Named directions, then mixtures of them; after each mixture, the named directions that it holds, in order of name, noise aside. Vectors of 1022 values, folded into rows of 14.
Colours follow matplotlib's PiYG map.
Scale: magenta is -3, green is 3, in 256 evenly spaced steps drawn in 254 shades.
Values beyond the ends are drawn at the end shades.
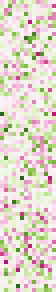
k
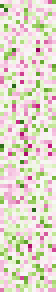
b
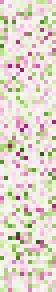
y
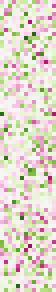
k.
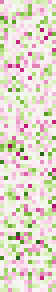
y.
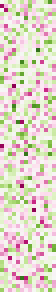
b.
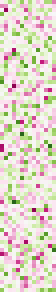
b, k.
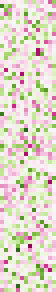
b, k.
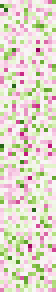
b.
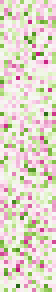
k, y.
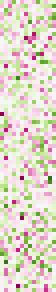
k.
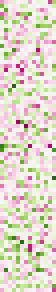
b, y.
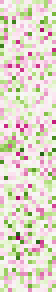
y.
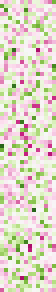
b.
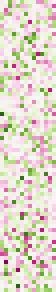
k.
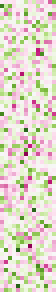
b, k.
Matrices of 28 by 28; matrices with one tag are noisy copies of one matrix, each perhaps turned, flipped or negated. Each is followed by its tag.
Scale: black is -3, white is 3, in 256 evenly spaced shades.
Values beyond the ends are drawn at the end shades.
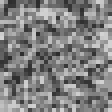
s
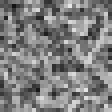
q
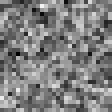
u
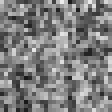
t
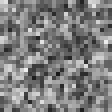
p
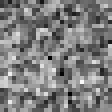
p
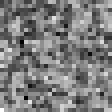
q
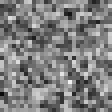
u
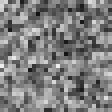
p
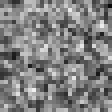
p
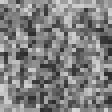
s
